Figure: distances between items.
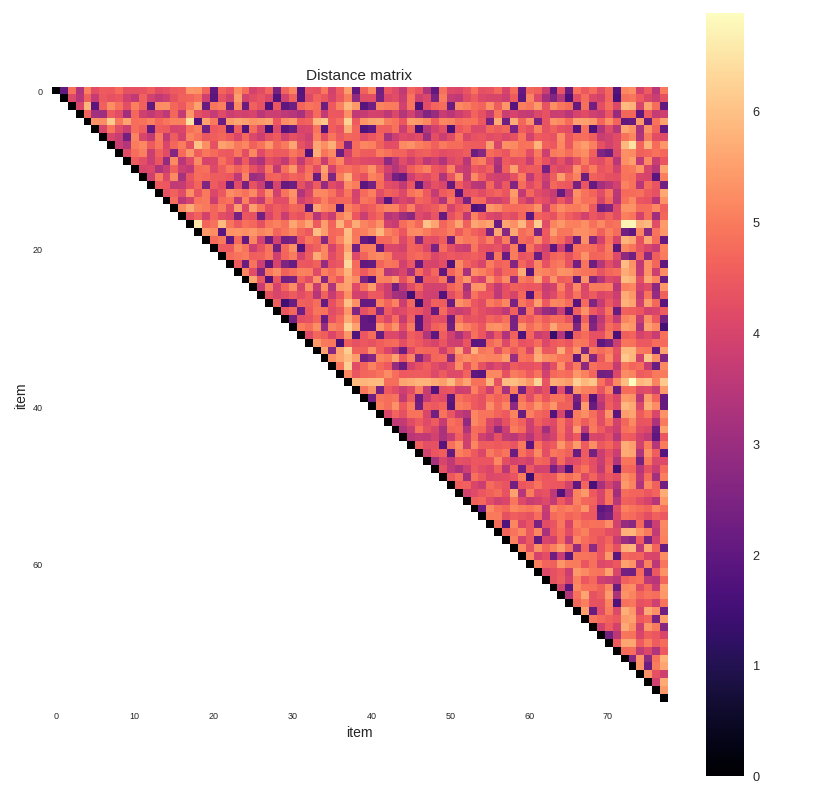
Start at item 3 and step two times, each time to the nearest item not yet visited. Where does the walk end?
47
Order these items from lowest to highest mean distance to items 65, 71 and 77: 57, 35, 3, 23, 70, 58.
3, 58, 57, 35, 70, 23
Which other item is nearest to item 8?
32
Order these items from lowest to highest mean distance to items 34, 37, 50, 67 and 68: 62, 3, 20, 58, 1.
58, 3, 1, 62, 20
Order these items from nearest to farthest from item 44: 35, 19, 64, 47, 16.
35, 16, 47, 19, 64
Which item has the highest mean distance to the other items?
37
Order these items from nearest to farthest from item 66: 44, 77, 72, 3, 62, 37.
77, 3, 44, 62, 72, 37
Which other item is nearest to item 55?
57
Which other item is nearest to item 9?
6
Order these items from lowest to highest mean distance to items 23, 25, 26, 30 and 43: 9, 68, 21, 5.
9, 5, 68, 21
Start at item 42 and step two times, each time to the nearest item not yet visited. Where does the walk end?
52
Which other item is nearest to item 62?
10
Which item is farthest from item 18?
17
